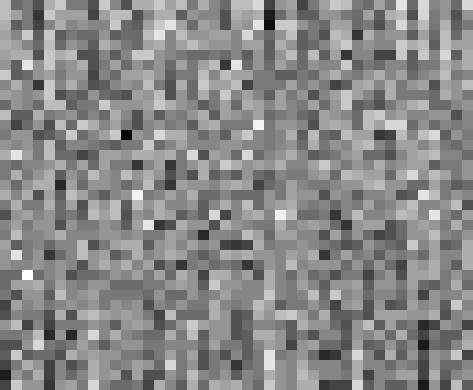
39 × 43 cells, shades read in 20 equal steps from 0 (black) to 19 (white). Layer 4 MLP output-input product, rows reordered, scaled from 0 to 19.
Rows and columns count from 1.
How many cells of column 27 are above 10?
19
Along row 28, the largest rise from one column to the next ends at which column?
3
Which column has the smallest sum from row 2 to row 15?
25
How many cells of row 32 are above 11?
16
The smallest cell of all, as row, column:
14, 12
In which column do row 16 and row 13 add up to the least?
29
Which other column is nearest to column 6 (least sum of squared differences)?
24
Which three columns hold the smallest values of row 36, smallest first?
30, 31, 43
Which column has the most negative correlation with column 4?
39
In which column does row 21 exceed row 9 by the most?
23
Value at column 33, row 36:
16
